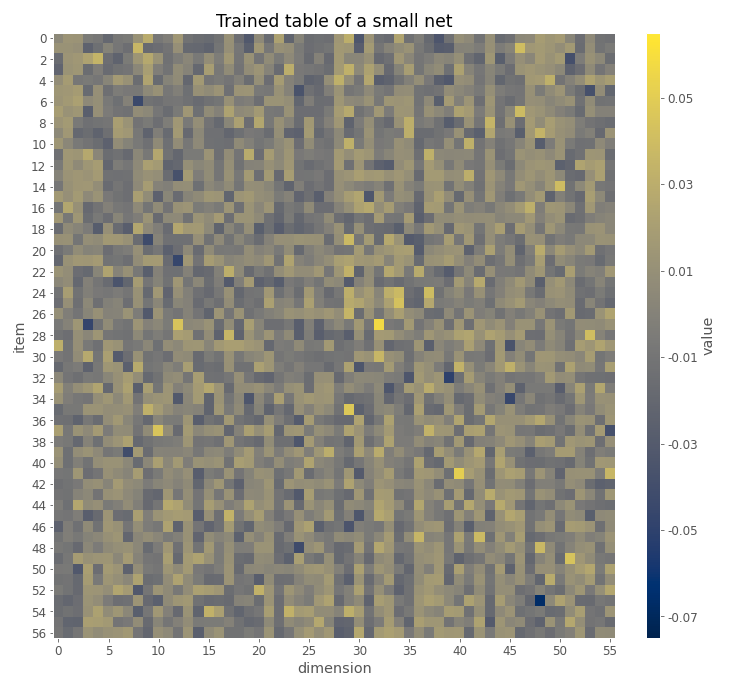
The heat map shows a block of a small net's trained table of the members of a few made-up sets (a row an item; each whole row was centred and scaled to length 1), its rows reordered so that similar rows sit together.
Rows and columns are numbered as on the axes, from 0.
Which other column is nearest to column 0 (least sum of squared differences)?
18
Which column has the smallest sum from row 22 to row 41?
35
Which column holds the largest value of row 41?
40
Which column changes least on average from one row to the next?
1
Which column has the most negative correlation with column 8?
7
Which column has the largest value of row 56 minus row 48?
24
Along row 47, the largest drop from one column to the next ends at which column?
43
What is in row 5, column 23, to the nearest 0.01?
0
